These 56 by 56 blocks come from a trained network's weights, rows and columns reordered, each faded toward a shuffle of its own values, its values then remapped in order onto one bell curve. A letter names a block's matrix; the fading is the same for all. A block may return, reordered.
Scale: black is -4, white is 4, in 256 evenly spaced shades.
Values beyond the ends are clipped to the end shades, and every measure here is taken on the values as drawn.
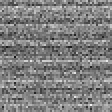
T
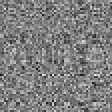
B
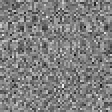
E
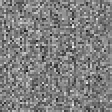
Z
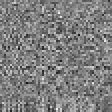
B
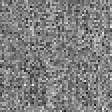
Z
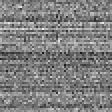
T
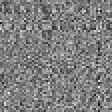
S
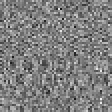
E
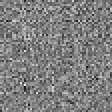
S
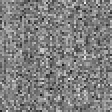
Z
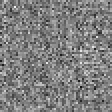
Z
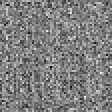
Z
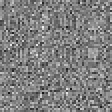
E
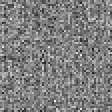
Z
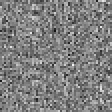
Z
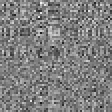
S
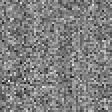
Z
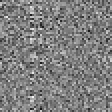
B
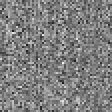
Z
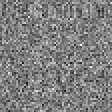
B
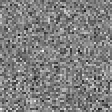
B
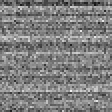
T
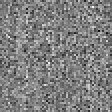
Z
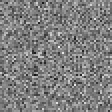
B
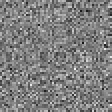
E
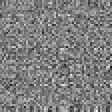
S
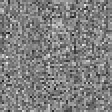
Z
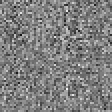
Z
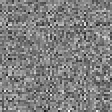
B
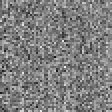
Z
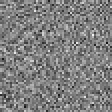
E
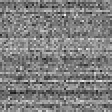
T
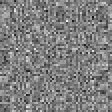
E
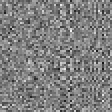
B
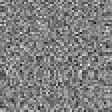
E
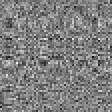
B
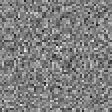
E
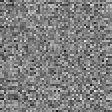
B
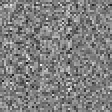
B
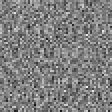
E
